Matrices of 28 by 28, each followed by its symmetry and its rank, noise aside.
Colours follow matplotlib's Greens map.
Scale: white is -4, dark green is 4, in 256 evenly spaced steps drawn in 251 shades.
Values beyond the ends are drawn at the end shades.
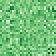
no symmetry, rank three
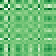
symmetric, rank one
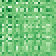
no symmetry, rank three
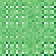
symmetric, rank one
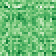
no symmetry, rank three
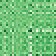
symmetric, rank two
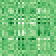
symmetric, rank one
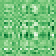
no symmetry, rank two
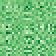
no symmetry, rank three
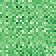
symmetric, rank three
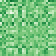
no symmetry, rank two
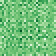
no symmetry, rank three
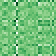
no symmetry, rank one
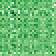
symmetric, rank three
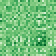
symmetric, rank two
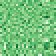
no symmetry, rank three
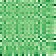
no symmetry, rank two
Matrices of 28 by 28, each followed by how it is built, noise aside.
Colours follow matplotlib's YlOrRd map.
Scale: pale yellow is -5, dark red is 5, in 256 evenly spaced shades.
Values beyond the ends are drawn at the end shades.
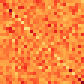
diagonal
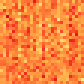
blocks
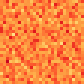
repeating columns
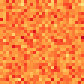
repeating columns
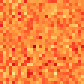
low rank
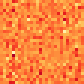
uneven columns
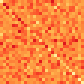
diagonal
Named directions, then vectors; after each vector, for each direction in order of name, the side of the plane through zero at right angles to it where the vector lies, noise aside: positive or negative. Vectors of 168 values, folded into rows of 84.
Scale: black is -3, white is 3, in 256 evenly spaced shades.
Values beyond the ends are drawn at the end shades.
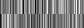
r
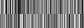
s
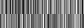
positive, positive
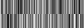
negative, positive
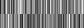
positive, negative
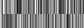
negative, positive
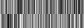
negative, positive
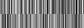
negative, negative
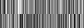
positive, negative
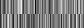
positive, negative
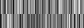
positive, negative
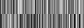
positive, negative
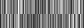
positive, negative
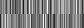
positive, positive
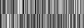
positive, negative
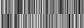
negative, positive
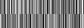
negative, negative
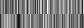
positive, positive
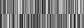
positive, negative
